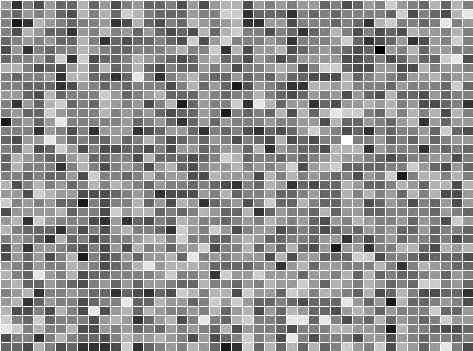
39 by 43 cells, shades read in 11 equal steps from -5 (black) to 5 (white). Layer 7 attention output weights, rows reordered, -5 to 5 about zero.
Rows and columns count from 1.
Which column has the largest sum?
32
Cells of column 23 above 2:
4
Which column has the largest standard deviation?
27
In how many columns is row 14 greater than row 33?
21
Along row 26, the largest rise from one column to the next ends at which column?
17
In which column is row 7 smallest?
7
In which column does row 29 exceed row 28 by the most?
34
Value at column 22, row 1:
2
